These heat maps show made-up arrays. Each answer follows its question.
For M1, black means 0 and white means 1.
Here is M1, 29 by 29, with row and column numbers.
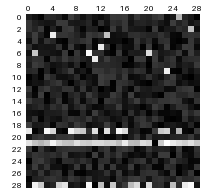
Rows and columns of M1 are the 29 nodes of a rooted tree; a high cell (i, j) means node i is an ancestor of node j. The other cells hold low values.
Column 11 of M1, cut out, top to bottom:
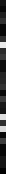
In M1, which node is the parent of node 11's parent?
19
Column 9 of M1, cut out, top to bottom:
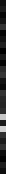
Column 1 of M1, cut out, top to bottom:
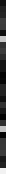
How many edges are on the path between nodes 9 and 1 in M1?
5
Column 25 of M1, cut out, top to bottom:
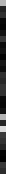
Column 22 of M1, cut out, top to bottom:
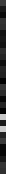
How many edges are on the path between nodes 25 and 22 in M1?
3
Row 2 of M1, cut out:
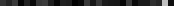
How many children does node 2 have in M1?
1
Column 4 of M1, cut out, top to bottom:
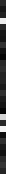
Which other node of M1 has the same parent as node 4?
13
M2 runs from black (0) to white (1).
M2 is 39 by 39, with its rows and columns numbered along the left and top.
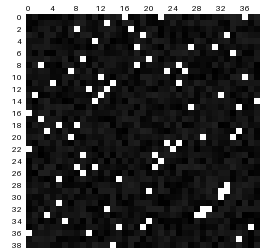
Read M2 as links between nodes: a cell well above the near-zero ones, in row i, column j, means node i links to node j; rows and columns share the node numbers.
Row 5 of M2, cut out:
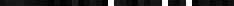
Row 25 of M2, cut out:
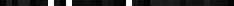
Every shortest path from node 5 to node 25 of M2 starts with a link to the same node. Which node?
node 18
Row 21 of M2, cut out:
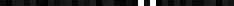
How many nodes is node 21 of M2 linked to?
2
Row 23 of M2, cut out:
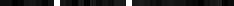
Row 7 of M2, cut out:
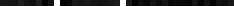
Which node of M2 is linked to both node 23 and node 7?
node 9
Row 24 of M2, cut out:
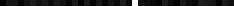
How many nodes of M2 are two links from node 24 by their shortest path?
1
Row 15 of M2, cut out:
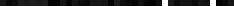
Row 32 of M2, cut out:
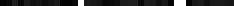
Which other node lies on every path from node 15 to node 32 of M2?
node 29
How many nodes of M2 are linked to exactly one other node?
12
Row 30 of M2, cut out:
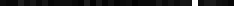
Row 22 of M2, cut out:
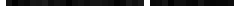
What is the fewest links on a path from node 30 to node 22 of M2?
7
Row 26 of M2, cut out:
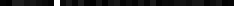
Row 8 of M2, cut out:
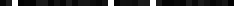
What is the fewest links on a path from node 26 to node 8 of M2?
5
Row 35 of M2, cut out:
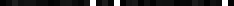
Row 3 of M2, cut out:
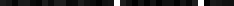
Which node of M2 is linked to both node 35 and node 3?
node 19
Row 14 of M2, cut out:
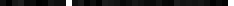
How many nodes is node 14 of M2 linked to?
2
